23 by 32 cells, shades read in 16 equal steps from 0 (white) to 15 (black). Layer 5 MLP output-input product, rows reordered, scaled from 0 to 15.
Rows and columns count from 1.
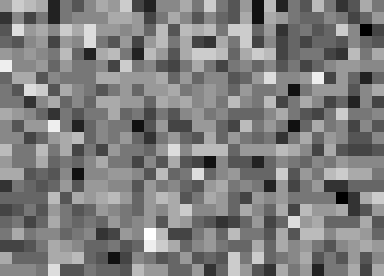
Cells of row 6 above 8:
9
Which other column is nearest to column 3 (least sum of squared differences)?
4
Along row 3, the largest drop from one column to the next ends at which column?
2
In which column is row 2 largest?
22
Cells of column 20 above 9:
6
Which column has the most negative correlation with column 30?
15
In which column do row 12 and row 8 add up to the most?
25
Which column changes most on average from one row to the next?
29
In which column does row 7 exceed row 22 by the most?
20
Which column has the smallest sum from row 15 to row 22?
13
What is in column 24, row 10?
5
